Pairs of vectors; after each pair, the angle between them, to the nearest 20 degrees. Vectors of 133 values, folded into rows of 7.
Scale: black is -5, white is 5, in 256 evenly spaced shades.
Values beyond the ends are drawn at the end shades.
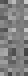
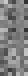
160 degrees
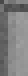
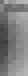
40 degrees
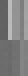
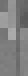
80 degrees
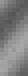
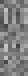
80 degrees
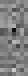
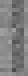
120 degrees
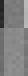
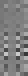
80 degrees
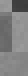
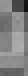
40 degrees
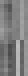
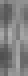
60 degrees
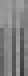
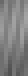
80 degrees
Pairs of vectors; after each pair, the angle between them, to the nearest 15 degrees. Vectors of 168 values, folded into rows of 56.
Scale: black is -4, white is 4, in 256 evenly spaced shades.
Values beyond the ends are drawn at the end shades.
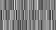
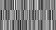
15 degrees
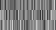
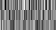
90 degrees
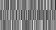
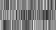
30 degrees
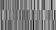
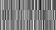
150 degrees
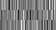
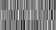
150 degrees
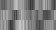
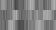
165 degrees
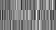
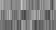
120 degrees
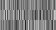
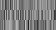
150 degrees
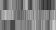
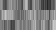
15 degrees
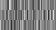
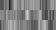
120 degrees
